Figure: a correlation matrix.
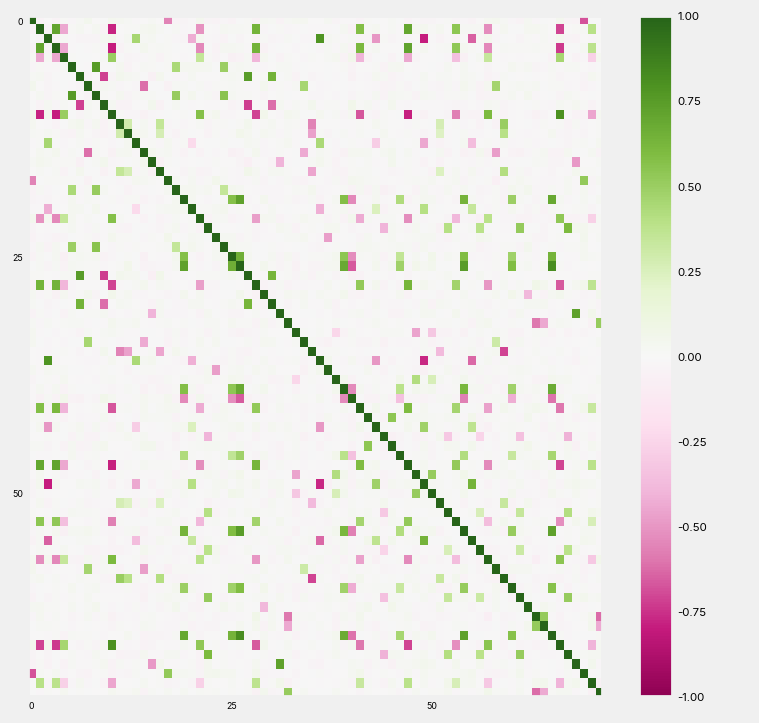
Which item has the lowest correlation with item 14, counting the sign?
7
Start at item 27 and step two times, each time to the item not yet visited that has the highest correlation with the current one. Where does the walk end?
30
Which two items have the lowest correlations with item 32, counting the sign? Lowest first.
63, 64
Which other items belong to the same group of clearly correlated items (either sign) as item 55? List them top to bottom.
2, 13, 20, 36, 43, 49
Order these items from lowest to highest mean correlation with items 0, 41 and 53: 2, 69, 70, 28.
69, 2, 70, 28
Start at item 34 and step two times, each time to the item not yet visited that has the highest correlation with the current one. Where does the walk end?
58
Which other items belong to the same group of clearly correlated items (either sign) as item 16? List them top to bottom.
11, 12, 35, 51, 59
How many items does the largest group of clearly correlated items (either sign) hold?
12
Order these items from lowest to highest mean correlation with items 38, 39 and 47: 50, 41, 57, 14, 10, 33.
10, 57, 33, 14, 50, 41
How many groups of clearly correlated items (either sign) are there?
15
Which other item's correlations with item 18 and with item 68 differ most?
31
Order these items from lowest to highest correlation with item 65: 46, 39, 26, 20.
20, 46, 39, 26
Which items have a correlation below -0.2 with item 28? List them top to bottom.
4, 10, 21, 57, 66
